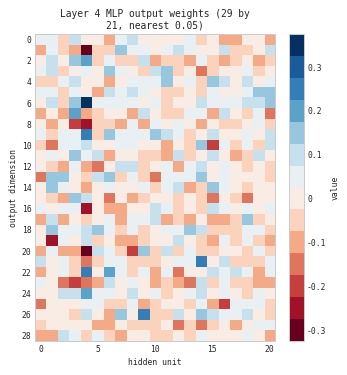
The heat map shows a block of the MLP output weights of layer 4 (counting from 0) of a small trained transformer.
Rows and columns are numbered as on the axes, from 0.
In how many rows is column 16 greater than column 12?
15
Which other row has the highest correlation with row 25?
18
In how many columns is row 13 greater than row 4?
6
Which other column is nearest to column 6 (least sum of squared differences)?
17
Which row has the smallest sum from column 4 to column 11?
8
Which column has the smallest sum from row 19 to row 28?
10
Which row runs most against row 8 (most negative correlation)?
2
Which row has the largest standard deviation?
20
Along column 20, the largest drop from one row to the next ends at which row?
7
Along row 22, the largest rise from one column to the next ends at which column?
4
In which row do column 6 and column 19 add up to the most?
5
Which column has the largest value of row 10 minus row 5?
14
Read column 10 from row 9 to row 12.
0.15 0 -0.05 0
